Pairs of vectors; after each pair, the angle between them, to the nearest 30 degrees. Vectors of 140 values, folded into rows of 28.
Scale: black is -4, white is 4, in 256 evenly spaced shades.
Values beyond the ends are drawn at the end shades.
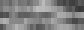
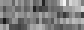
150 degrees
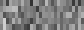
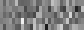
90 degrees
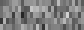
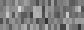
60 degrees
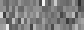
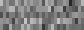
120 degrees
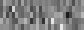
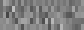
30 degrees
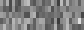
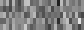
30 degrees
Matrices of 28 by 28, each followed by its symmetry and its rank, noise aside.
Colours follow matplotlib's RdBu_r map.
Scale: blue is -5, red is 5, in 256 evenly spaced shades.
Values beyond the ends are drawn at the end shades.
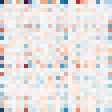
no symmetry, rank two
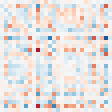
antisymmetric, rank two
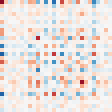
symmetric, rank two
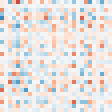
antisymmetric, rank two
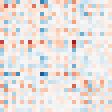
no symmetry, rank three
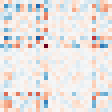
symmetric, rank two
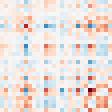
symmetric, rank two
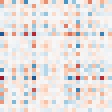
no symmetry, rank two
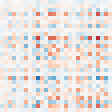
no symmetry, rank two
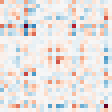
symmetric, rank two
